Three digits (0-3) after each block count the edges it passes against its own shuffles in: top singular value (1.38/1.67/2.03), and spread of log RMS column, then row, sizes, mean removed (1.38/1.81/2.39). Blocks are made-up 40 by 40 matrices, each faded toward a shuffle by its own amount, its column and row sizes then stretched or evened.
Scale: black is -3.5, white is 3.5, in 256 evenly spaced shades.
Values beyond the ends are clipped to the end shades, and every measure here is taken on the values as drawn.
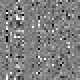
2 3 0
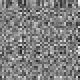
3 2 1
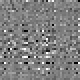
2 2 3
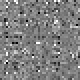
1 2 2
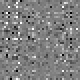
2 2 2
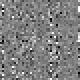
0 3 1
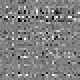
2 2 3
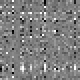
2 3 2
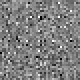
1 2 1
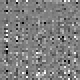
0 3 2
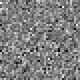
1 0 1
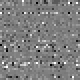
0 0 3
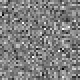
2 1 0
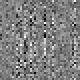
2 3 0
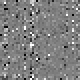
1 3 1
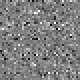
0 0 2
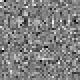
2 0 1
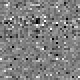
1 1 2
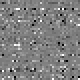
0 1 3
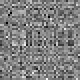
3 1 1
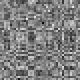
3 2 1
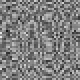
3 1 2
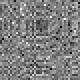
3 0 0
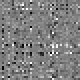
2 3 2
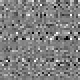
3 0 3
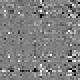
2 2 3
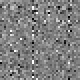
1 2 1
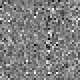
1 2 0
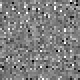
0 0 1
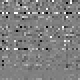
2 1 3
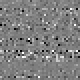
0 0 3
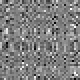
3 3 0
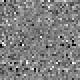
0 0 2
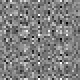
3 3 1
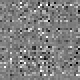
1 2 3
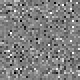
2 1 1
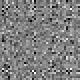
2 2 1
